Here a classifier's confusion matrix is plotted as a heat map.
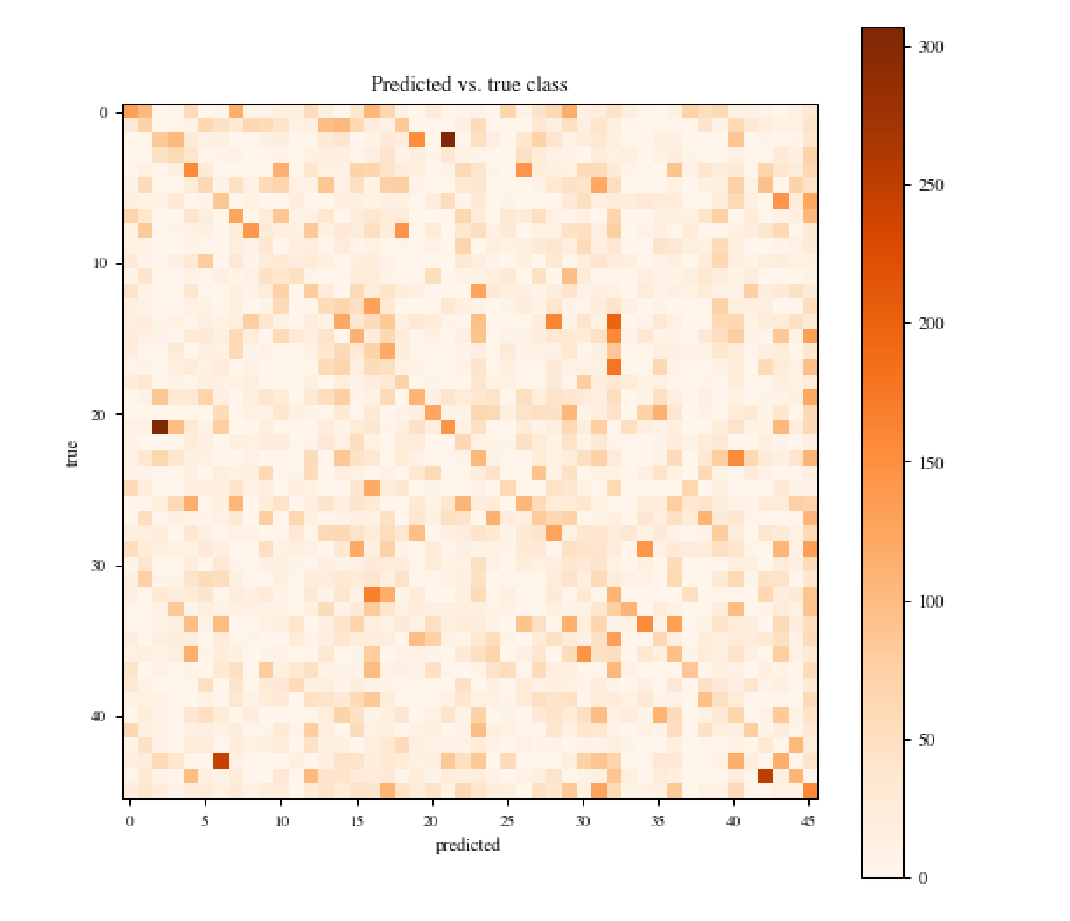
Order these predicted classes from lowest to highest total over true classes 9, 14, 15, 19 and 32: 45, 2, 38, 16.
38, 2, 16, 45
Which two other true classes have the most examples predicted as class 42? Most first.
44, 5
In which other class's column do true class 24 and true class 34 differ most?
36
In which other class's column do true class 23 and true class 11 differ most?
40
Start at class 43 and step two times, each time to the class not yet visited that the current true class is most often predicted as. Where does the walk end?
45
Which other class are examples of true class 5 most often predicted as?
31
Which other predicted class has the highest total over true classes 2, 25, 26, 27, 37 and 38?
21
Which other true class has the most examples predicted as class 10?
4
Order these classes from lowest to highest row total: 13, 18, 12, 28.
18, 13, 12, 28
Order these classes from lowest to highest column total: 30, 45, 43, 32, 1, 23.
1, 30, 43, 23, 32, 45
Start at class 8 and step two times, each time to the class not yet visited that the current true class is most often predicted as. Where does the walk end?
30
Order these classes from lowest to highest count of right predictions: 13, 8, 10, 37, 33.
10, 13, 37, 33, 8
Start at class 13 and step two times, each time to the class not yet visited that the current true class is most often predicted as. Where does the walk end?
17
